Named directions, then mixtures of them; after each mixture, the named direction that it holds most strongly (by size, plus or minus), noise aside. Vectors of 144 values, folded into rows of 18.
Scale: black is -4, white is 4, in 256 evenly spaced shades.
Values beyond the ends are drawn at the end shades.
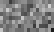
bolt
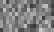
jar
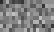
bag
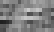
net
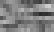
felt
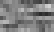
felt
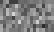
bag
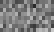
jar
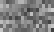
bolt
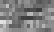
net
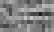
felt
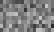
bag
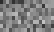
bag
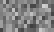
jar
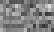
bolt
